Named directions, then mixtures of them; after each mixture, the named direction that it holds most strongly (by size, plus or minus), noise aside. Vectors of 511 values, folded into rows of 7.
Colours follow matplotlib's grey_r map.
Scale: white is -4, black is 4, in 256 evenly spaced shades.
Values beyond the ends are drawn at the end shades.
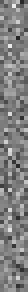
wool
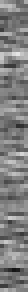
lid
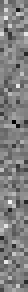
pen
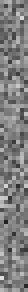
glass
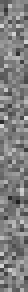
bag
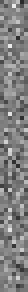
wool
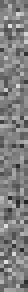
pen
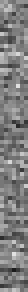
lid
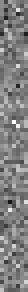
pen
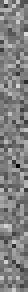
wool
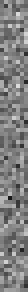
glass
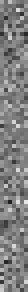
pen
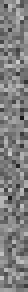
glass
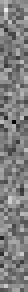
bag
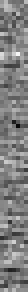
lid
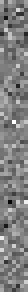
pen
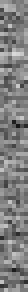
lid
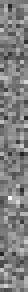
bag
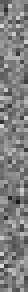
bag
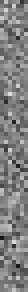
wool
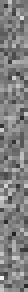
glass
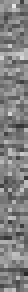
lid
